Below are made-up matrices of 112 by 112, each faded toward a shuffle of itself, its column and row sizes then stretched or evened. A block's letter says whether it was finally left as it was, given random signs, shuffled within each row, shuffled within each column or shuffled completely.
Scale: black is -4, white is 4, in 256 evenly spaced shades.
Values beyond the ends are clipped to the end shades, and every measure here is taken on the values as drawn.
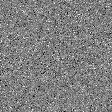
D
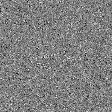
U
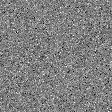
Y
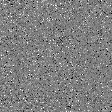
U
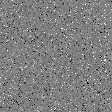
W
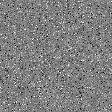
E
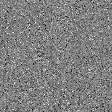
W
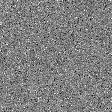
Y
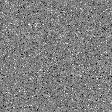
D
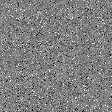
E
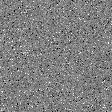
Y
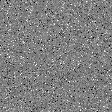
W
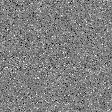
D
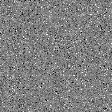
E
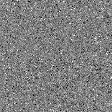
E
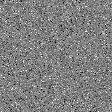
U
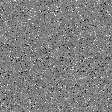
D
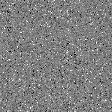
E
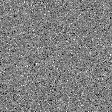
D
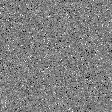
Y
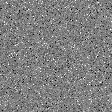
Y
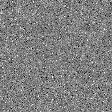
U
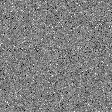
D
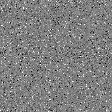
E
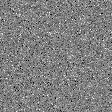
Y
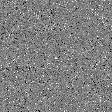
W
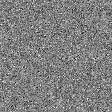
D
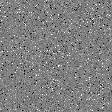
E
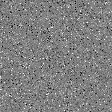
W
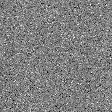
Y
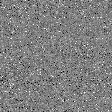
D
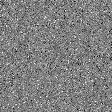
Y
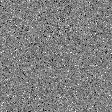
D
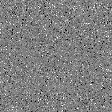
E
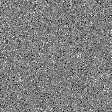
U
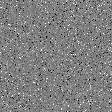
W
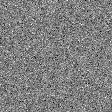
Y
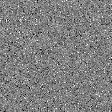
E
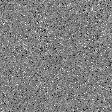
U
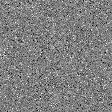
U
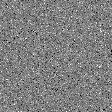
W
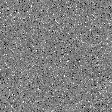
W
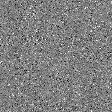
E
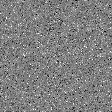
W
